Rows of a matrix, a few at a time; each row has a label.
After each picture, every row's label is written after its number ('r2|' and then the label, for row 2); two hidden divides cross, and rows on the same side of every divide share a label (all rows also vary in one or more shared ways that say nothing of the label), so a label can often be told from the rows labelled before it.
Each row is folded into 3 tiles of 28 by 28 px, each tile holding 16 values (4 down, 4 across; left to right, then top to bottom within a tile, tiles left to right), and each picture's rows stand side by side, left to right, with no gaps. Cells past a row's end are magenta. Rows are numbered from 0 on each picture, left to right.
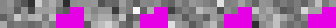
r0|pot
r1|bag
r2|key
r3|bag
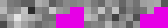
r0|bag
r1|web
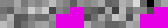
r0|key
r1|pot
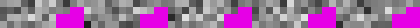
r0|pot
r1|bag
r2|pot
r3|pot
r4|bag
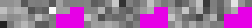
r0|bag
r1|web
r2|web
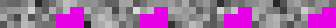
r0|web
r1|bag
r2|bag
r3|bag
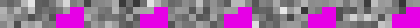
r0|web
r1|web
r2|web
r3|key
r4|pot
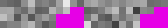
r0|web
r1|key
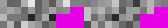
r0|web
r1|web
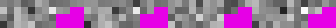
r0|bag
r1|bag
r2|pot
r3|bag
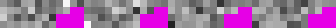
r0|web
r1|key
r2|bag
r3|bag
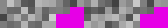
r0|pot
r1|pot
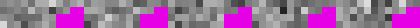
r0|key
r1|bag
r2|pot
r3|bag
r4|web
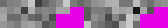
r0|web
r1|key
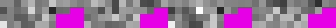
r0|key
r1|pot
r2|key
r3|pot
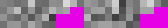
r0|web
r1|web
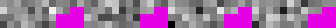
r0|bag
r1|web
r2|bag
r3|bag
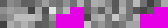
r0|bag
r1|pot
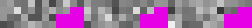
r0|web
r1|bag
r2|key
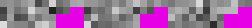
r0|key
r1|key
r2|web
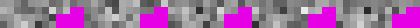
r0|bag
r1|pot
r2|bag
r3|bag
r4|bag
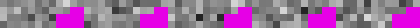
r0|web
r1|bag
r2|web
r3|key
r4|pot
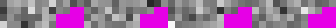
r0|key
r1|pot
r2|key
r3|bag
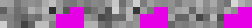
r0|key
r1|key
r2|web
